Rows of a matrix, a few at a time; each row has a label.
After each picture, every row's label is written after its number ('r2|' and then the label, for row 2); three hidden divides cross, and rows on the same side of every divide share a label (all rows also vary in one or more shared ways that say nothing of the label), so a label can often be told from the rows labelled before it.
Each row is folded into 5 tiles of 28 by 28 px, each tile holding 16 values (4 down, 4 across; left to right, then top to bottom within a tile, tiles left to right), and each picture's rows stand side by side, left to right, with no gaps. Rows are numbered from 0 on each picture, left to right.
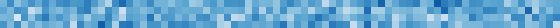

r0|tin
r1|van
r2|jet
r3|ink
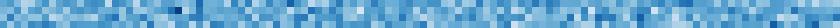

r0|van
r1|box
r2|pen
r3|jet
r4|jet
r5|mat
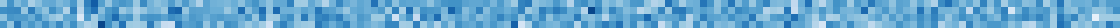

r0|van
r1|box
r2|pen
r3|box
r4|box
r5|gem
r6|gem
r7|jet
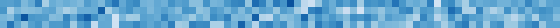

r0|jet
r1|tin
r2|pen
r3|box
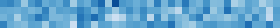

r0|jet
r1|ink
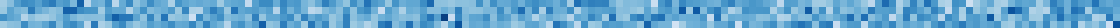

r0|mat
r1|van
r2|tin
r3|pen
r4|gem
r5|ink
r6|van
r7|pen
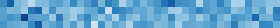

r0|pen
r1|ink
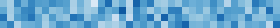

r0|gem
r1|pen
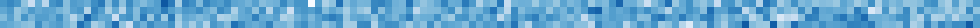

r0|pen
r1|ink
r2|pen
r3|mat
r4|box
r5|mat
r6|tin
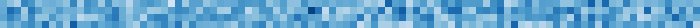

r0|mat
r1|pen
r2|box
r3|box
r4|ink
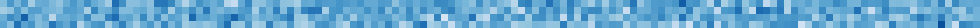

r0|van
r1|gem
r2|box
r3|gem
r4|pen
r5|box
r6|tin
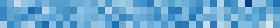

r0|box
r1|box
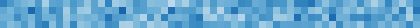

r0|box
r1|pen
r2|gem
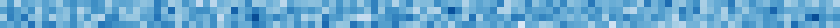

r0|van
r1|mat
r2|mat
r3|box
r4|gem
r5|mat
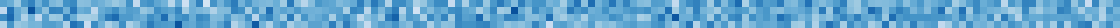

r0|mat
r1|pen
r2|van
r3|pen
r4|ink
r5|gem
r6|box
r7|tin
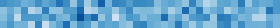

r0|jet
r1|jet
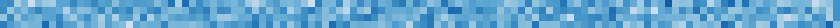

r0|pen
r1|ink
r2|pen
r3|box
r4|gem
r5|ink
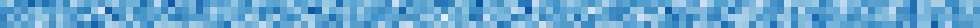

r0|ink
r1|gem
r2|box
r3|gem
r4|ink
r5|mat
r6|mat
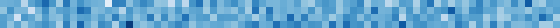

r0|tin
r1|pen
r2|van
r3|box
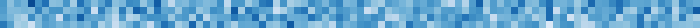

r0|gem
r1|van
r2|gem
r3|pen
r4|gem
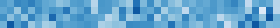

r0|gem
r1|van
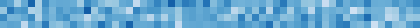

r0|ink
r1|ink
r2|jet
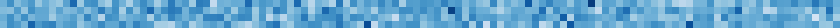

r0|van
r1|gem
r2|jet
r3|box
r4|ink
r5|pen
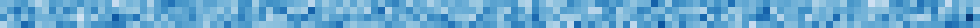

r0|mat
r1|gem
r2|pen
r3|van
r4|tin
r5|ink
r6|van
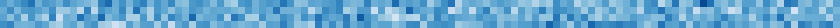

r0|gem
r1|gem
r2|jet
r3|ink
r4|van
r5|tin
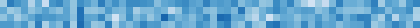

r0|jet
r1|jet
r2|pen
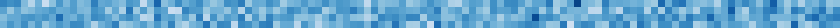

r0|pen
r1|tin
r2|mat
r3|van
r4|tin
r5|mat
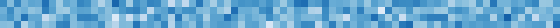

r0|jet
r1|pen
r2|tin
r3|pen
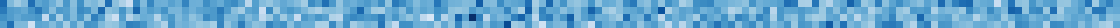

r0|gem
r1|tin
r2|tin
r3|gem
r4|box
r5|tin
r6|jet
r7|box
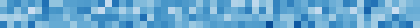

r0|tin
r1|ink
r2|tin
